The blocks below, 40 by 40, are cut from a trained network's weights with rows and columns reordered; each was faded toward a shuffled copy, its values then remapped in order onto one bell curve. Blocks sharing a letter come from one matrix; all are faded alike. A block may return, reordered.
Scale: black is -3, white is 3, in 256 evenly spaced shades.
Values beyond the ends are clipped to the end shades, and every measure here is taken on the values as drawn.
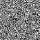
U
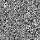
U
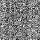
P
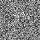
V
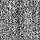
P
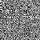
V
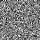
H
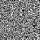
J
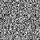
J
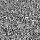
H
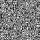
J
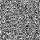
J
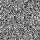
V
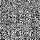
P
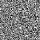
U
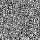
V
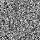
V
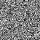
H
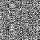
J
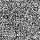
V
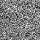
V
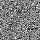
V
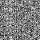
P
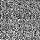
V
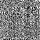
P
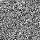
V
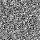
V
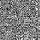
J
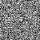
U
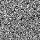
H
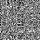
V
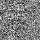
U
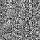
J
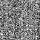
P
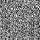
J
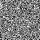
H
